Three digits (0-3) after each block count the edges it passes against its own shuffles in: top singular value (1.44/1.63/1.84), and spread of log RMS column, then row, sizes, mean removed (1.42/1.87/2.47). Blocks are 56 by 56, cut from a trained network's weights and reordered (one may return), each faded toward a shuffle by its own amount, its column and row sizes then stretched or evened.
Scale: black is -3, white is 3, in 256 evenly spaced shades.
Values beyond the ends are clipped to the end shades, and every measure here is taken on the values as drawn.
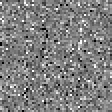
0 2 0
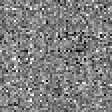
0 2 2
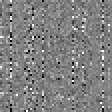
2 3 0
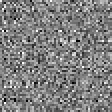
3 0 2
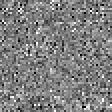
1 1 1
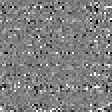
0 2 3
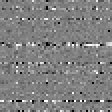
3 1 3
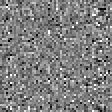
1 2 0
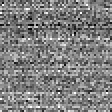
3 1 2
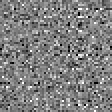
3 1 2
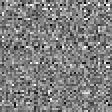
2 1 2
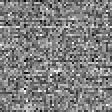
1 1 1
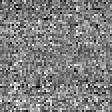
0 2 2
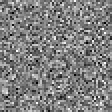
3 1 0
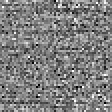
1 2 0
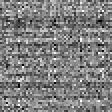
3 2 1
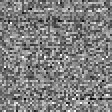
0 0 2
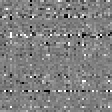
2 1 3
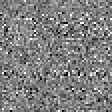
1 0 2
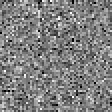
1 0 0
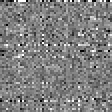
1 1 3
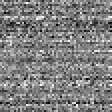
3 0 3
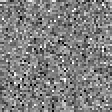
0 0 0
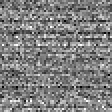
3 0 2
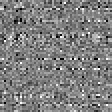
3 1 3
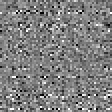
3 2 3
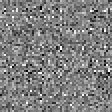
1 1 2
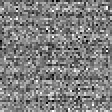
2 2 0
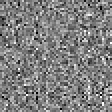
2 1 0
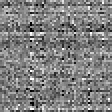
3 3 1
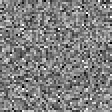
2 0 0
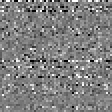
2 1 3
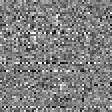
3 1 3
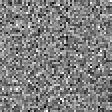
2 1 0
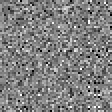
2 1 1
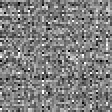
1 3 0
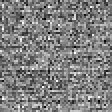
1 2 0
